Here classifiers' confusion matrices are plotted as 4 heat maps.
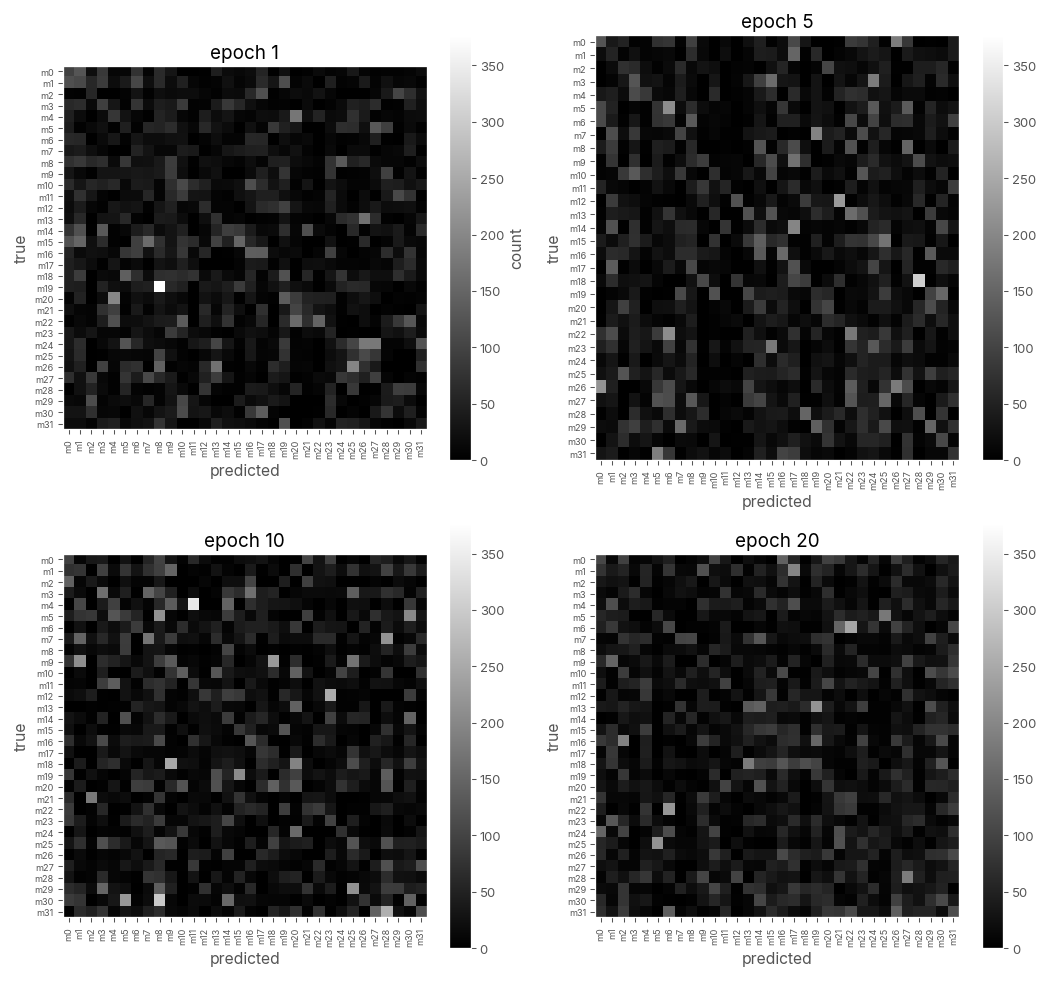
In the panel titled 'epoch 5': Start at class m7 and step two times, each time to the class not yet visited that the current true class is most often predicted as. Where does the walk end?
m30
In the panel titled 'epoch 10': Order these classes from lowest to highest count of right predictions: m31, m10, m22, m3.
m22, m31, m10, m3
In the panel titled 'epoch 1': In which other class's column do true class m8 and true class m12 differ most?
m24
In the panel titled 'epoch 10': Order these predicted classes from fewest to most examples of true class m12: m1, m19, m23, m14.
m1, m19, m14, m23
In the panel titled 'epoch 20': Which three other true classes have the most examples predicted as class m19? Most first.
m13, m16, m18
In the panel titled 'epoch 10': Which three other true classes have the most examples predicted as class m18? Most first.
m9, m20, m25
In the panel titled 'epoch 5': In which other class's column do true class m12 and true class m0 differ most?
m21
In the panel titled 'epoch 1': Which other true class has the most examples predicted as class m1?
m15
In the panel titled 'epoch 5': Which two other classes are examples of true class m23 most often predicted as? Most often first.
m15, m24
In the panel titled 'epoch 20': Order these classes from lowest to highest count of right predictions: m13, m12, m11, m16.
m12, m16, m11, m13
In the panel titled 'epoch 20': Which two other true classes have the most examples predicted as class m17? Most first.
m1, m4
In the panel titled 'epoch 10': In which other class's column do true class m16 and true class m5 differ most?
m30
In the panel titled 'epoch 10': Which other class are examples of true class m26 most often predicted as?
m14
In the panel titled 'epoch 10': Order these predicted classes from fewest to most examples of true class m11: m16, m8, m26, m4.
m26, m16, m8, m4
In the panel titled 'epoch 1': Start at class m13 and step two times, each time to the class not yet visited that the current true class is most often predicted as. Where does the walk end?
m25
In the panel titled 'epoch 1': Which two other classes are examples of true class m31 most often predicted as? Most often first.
m19, m8
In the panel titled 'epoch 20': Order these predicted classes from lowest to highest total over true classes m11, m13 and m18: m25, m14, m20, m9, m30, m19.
m25, m9, m20, m30, m14, m19
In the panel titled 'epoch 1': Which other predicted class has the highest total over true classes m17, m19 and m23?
m8
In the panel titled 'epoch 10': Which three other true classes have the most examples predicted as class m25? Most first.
m29, m9, m3
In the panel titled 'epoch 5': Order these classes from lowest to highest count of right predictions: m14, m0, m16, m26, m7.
m14, m7, m0, m16, m26
